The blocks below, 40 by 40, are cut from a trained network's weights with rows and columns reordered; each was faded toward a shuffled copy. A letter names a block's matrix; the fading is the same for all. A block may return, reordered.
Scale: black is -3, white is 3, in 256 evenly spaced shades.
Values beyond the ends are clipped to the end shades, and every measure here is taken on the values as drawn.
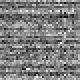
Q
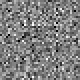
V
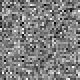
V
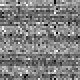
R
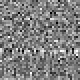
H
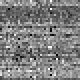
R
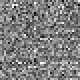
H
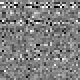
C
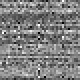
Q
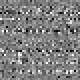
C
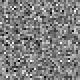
V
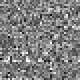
H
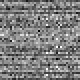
Q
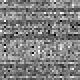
R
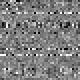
C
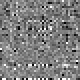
C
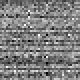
Q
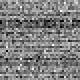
Q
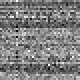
Q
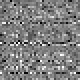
C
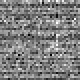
Q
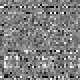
C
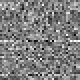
H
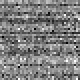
R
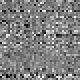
C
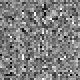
V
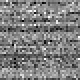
R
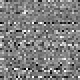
C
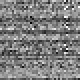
Q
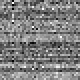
Q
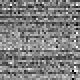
Q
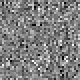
V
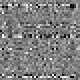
C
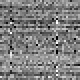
R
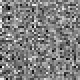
H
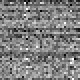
R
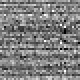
Q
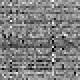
R
